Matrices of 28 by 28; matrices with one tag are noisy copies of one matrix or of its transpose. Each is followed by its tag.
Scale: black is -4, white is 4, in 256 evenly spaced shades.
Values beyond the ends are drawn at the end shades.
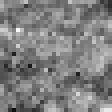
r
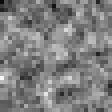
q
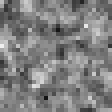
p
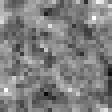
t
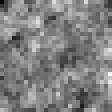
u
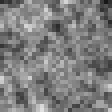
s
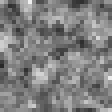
p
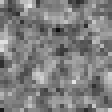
p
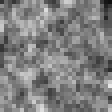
s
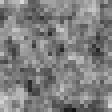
t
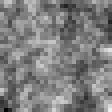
r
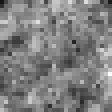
u
